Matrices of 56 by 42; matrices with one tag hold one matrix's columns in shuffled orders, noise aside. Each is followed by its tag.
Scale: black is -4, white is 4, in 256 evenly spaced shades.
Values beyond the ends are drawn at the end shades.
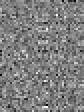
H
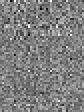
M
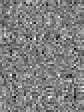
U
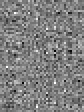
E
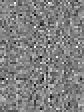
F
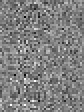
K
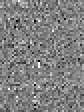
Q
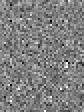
Q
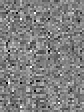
E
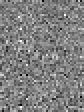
H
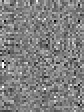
Q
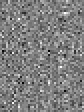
E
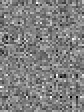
U
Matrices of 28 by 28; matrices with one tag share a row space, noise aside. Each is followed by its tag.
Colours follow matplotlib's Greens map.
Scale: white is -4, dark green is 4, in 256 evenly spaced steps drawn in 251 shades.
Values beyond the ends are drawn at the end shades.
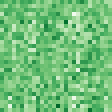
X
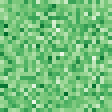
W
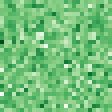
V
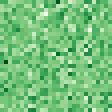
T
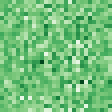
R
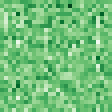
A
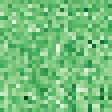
T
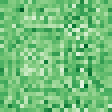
R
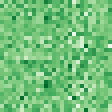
R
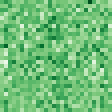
W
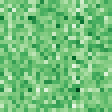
X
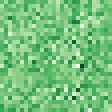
X
